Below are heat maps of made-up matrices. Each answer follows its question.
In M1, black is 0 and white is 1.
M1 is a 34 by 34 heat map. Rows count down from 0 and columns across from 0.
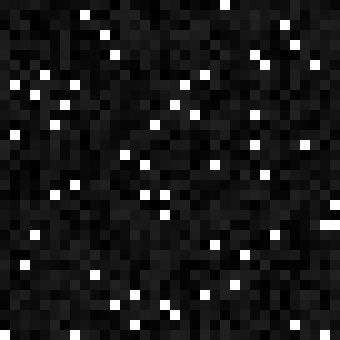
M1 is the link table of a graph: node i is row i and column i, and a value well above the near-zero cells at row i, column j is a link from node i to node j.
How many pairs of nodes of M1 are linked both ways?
3
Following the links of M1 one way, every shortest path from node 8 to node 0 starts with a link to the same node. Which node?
node 7
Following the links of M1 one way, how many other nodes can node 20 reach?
11
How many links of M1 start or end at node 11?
4
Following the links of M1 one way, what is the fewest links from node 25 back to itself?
5
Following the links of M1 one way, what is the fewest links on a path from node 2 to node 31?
6
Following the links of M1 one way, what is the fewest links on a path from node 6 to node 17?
2
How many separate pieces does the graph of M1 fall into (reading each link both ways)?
3
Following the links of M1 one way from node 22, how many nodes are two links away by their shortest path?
4
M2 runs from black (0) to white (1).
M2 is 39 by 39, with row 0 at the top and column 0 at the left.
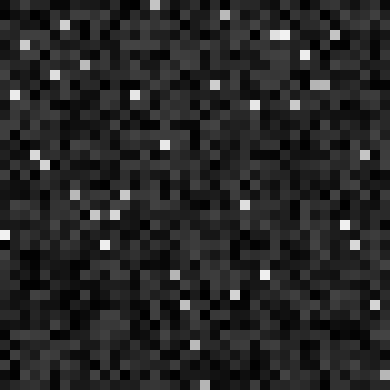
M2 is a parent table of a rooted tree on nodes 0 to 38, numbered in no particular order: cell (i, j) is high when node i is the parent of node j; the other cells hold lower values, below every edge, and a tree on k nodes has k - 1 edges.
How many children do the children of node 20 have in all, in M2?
2
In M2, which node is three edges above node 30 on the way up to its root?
19
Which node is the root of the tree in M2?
14
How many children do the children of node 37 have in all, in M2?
1
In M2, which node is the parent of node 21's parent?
6
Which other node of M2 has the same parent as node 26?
17
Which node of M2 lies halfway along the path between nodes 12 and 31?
1
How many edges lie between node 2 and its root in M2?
3
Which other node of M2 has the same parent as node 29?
25
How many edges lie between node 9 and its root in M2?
7
